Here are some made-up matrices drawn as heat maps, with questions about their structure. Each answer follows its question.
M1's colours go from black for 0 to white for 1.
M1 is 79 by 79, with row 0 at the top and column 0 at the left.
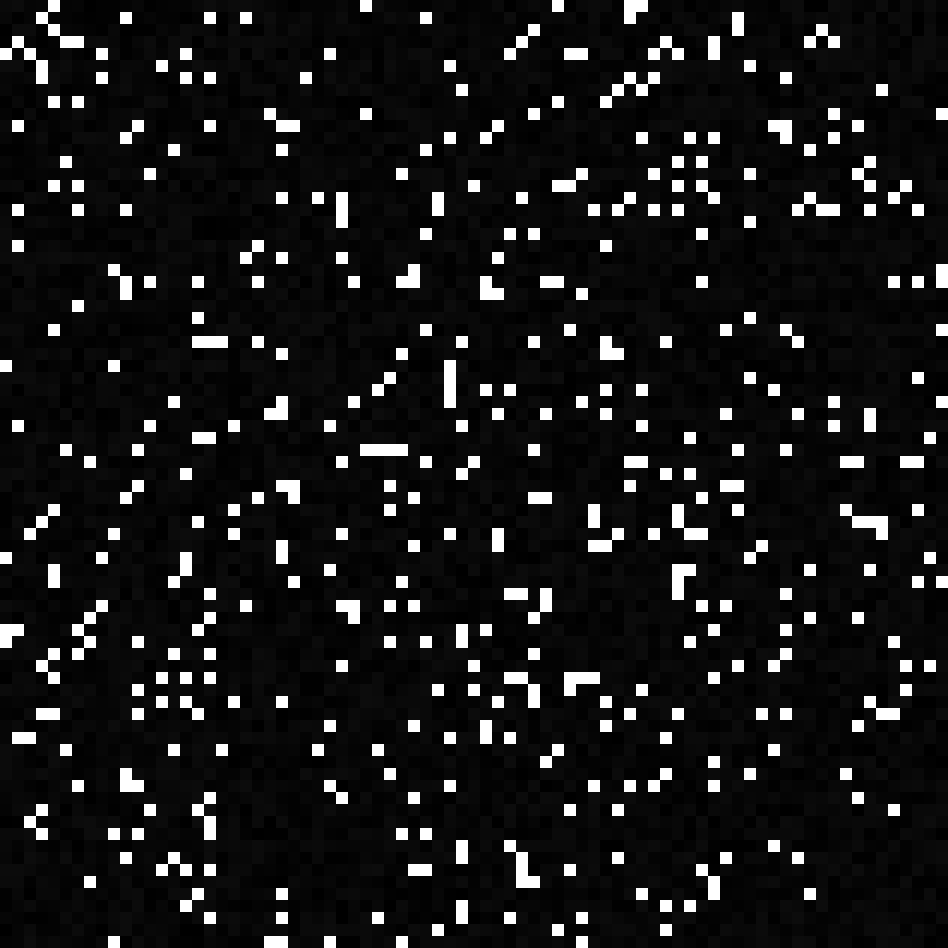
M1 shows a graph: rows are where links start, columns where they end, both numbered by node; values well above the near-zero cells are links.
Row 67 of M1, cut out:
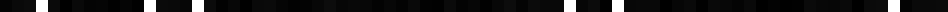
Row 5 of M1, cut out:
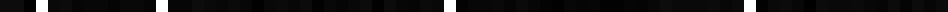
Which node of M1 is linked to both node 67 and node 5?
node 3
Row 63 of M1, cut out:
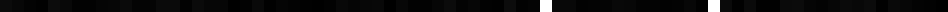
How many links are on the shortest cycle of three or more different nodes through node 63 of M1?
5
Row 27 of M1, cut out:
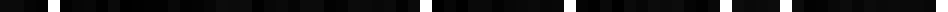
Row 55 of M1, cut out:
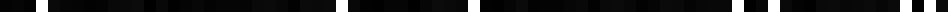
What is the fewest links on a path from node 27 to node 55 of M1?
4
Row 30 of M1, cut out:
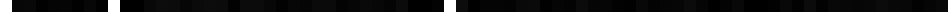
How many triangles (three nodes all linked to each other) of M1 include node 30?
0
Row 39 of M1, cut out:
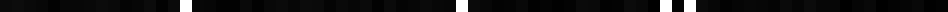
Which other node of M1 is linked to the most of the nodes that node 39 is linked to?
node 75
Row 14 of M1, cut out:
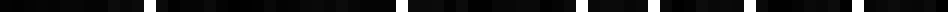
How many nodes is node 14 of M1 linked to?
6
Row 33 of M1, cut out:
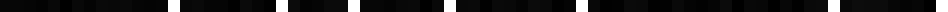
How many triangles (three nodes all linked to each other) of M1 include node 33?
4
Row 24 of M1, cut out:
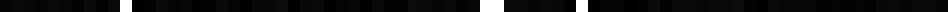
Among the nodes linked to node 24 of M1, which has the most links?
node 10
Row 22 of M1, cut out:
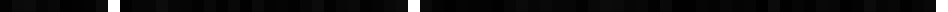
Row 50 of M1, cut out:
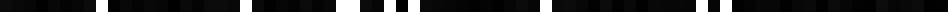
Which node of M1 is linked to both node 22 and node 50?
node 34
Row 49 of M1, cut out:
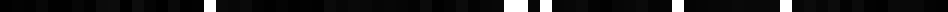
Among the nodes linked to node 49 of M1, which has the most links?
node 17
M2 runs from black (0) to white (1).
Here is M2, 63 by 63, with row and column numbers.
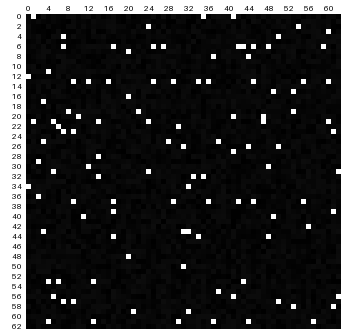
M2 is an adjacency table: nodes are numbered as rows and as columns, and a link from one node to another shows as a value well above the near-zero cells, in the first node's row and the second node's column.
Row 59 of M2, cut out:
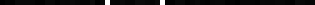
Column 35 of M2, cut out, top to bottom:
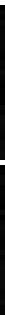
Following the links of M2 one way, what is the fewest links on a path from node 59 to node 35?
2
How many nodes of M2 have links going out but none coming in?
7
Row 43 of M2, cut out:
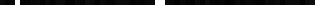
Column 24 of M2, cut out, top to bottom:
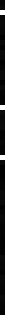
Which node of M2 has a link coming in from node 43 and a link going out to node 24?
node 31
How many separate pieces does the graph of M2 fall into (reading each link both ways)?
5
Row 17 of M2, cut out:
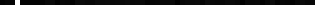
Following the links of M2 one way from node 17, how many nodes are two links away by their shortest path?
1
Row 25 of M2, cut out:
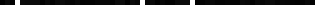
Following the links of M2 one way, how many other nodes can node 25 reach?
5
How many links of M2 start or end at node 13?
12
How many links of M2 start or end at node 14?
3
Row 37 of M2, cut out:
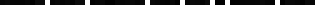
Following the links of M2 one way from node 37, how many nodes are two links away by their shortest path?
4
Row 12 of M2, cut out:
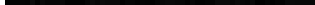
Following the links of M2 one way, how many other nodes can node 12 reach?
4
